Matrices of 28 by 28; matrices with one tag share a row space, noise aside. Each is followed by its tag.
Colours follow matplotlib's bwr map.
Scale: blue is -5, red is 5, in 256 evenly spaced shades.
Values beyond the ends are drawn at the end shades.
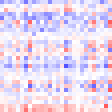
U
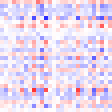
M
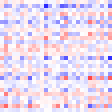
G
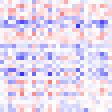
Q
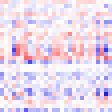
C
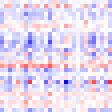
U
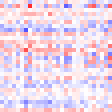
U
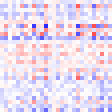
M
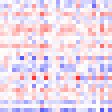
M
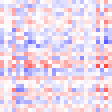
C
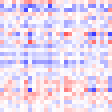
U
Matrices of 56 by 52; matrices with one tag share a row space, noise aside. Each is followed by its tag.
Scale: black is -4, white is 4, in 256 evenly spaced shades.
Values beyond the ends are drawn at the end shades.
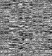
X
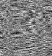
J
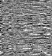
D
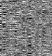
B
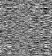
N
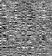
B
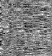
D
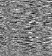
J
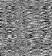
N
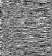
D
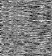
D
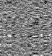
N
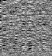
B
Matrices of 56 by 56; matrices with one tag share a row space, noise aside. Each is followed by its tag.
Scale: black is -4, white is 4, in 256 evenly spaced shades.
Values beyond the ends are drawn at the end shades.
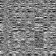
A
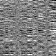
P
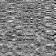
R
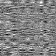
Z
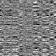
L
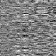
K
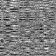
Z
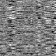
R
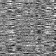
R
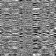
L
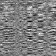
P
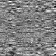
R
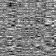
R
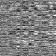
K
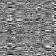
R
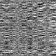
P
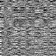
A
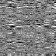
R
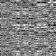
K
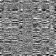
L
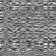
A
